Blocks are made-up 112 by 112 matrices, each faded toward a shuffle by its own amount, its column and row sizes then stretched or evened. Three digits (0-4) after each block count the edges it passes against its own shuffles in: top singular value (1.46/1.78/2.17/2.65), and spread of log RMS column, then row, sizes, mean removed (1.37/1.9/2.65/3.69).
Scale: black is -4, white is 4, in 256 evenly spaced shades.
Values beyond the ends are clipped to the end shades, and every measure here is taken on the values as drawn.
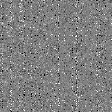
2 3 1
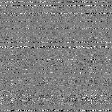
2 1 4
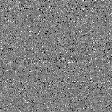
2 0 2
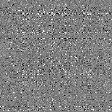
3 2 3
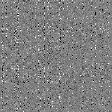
2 3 1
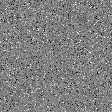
1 0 0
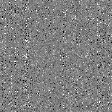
0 3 1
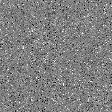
1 1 0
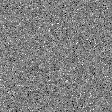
0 1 0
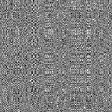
4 3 0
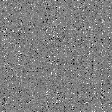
0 2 1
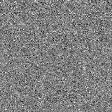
1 0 2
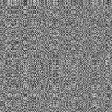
4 3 1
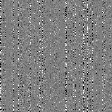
3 4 0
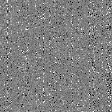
1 3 0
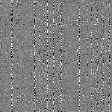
3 4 1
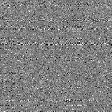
3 0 3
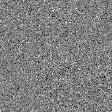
0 2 1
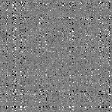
3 3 3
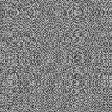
4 2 0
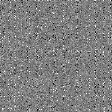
2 3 1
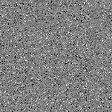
0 1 1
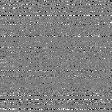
4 1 4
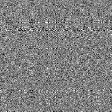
3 1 3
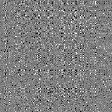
4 3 2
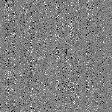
0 3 0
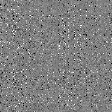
0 3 2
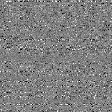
3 1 3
